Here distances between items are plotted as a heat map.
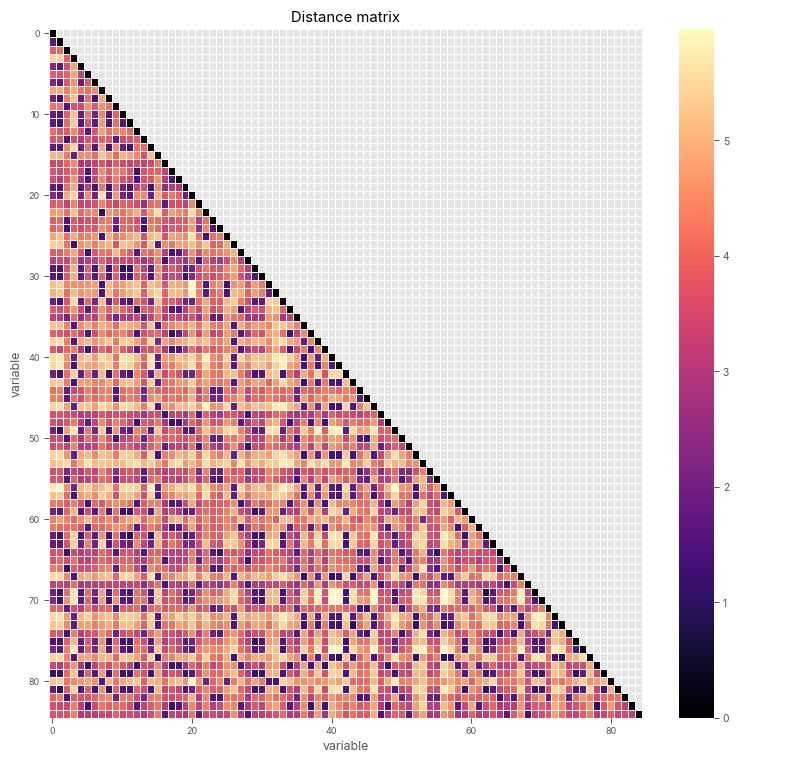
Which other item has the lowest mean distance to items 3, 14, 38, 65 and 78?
47
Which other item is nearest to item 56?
77
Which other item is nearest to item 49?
1
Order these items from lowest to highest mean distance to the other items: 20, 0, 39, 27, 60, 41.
39, 0, 27, 20, 41, 60
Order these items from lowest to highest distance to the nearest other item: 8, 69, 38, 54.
69, 8, 38, 54
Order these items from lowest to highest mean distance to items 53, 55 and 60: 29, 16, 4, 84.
16, 84, 4, 29
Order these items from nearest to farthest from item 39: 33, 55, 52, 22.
55, 33, 22, 52
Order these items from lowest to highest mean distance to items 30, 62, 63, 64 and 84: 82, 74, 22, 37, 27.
74, 82, 37, 27, 22
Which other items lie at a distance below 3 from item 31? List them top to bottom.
7, 22, 25, 32, 80
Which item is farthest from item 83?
53
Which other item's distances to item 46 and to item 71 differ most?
45
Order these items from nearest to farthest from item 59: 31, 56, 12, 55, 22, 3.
55, 12, 22, 31, 3, 56
